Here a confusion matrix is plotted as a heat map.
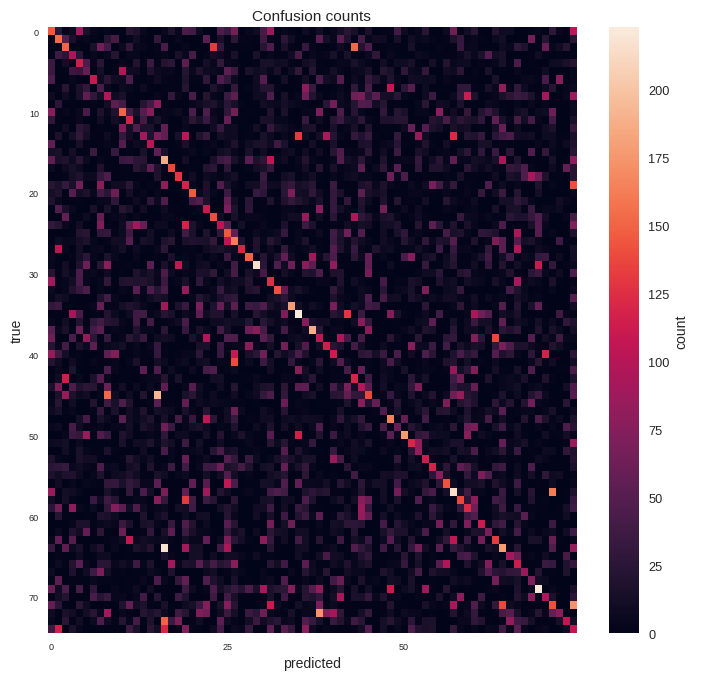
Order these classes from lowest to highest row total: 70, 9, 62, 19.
9, 62, 70, 19
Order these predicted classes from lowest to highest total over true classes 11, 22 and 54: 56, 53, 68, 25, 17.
53, 17, 56, 68, 25
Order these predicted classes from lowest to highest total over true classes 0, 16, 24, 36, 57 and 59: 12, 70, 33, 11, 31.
70, 33, 11, 12, 31
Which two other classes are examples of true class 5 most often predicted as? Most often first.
10, 25
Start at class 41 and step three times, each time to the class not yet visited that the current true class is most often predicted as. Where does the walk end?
66
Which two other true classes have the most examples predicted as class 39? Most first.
13, 72
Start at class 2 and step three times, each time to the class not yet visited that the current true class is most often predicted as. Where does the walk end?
19
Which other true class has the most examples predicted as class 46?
8
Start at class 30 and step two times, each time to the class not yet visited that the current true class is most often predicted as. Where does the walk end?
15
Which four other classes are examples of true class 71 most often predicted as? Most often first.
74, 64, 31, 57
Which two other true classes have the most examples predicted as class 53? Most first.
69, 32
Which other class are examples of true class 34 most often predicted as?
16
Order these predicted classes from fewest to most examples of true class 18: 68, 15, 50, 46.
46, 15, 50, 68
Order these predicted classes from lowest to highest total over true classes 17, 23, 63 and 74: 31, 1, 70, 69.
70, 69, 31, 1
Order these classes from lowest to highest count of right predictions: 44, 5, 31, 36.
5, 36, 44, 31
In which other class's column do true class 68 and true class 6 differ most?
72
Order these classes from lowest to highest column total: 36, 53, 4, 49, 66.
49, 53, 4, 36, 66
